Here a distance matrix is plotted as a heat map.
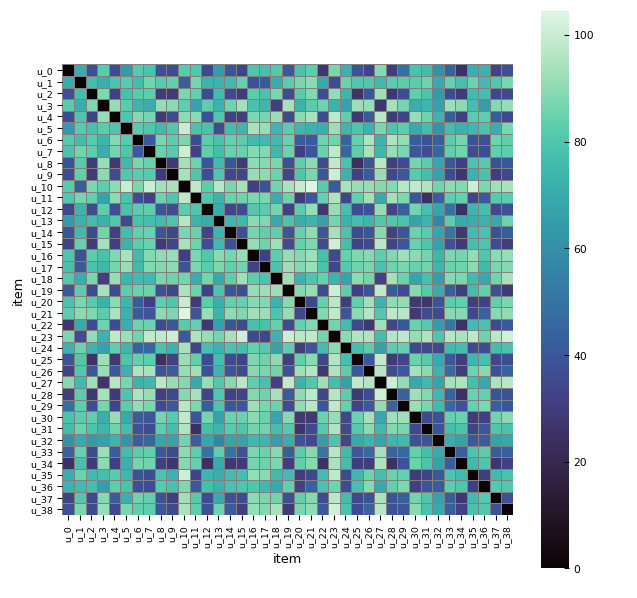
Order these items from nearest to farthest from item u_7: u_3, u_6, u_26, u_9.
u_6, u_3, u_9, u_26
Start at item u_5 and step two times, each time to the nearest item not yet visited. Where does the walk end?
u_32
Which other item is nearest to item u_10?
u_16
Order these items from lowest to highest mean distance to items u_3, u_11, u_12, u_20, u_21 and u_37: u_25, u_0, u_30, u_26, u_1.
u_30, u_0, u_25, u_26, u_1
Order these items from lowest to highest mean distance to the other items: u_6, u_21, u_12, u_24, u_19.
u_12, u_19, u_24, u_6, u_21
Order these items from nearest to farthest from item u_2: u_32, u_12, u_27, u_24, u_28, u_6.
u_28, u_12, u_32, u_24, u_6, u_27
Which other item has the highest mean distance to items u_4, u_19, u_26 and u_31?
u_23
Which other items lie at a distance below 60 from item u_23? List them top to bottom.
u_1, u_10, u_16, u_17
